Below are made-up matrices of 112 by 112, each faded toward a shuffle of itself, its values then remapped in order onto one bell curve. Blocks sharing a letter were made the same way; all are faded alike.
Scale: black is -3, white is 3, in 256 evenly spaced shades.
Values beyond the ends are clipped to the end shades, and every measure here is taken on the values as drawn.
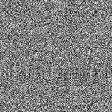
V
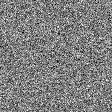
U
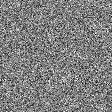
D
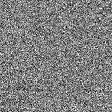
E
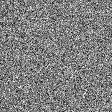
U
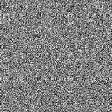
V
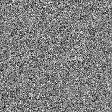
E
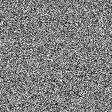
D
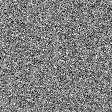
U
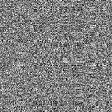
V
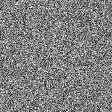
E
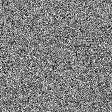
U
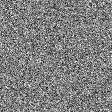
U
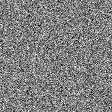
U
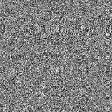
V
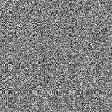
V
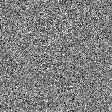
E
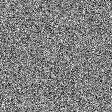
U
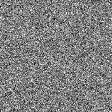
E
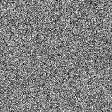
E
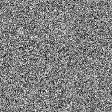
E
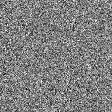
E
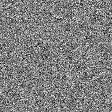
D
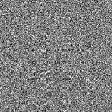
V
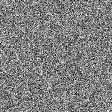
D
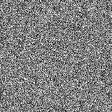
E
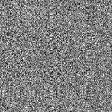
V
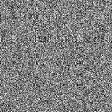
V
